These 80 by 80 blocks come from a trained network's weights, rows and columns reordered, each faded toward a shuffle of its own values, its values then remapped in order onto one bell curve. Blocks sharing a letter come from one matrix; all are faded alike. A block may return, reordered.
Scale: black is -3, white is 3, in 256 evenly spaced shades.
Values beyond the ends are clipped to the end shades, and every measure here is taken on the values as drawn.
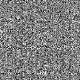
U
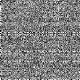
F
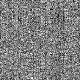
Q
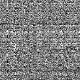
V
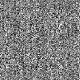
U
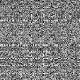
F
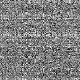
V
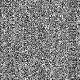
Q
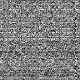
V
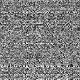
F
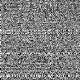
F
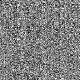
Q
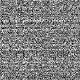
V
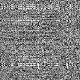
F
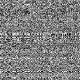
F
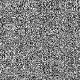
Q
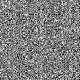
Q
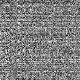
V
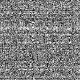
V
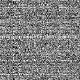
V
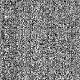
U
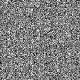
Q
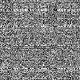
F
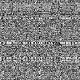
F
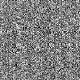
U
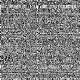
V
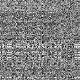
F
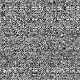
F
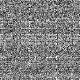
V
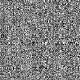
U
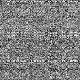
F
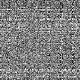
V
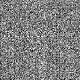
Q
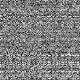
F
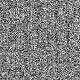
Q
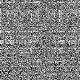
V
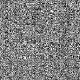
U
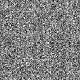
Q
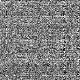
V
